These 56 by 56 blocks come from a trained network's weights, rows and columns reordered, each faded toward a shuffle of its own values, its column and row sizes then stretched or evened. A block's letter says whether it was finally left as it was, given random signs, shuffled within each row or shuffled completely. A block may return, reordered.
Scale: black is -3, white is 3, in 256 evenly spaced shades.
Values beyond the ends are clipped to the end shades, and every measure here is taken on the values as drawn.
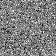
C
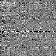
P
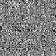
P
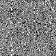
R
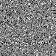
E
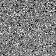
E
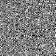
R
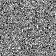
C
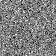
C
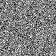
C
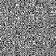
P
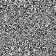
E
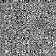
P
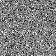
E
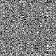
P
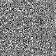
R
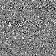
E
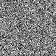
C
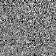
R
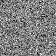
C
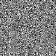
R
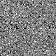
E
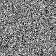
C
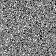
C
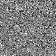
E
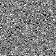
E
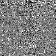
R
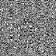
P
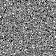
C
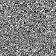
E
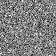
C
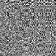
P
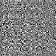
P
